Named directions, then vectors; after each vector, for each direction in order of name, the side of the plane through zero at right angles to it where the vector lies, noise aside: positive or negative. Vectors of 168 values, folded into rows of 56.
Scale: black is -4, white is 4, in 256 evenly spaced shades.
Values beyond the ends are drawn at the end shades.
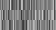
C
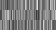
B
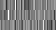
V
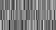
positive, positive, positive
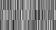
positive, negative, negative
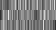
positive, negative, positive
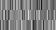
negative, negative, negative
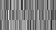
negative, negative, positive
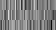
negative, negative, positive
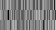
negative, positive, negative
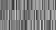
positive, positive, positive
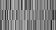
negative, negative, positive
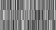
positive, negative, negative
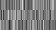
positive, positive, positive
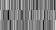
negative, positive, negative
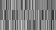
negative, negative, positive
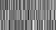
positive, positive, positive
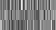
positive, positive, negative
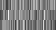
positive, negative, positive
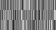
positive, negative, negative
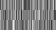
negative, positive, positive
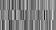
positive, positive, negative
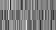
negative, negative, positive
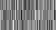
negative, positive, positive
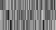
negative, positive, negative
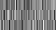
positive, positive, positive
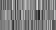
positive, negative, negative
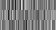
positive, positive, negative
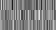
negative, positive, positive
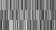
negative, negative, positive
